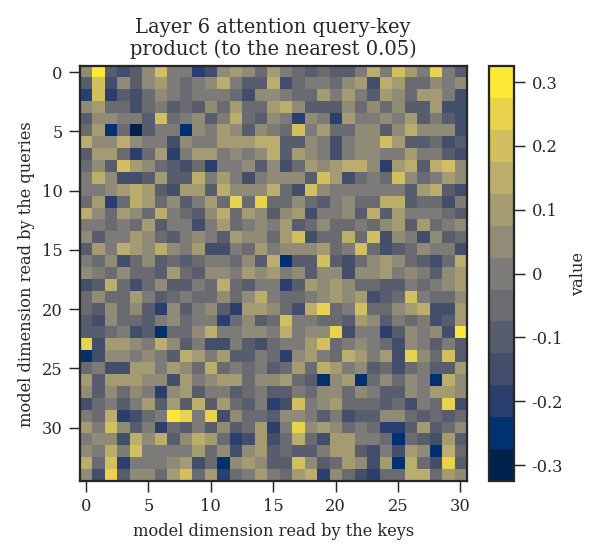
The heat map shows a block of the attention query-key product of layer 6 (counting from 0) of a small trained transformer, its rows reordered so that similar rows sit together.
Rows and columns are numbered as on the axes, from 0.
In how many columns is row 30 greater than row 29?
18
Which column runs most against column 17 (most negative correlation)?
15
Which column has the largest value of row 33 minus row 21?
29
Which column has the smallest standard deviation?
5
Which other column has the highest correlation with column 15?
25
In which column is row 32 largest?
4
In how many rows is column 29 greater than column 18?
17
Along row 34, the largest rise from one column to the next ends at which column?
2
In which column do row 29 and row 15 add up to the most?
7
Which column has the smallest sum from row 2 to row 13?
30
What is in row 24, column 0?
-0.25
